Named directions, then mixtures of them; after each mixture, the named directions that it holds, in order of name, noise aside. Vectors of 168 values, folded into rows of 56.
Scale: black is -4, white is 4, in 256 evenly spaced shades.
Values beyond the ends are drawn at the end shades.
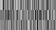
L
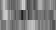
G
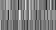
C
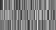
L.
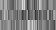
G, L.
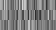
C, G, L.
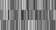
C, G, L.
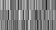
C, L.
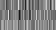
C.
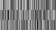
C, L.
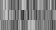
C, G.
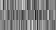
G, L.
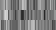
C, G.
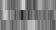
G.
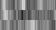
G.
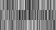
C, G, L.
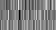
C.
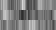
G.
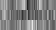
G, L.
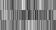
G, L.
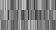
C, G, L.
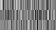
L.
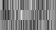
G, L.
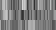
C, G.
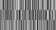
C, L.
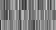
C, G.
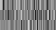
L.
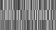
C, L.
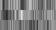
G, L.
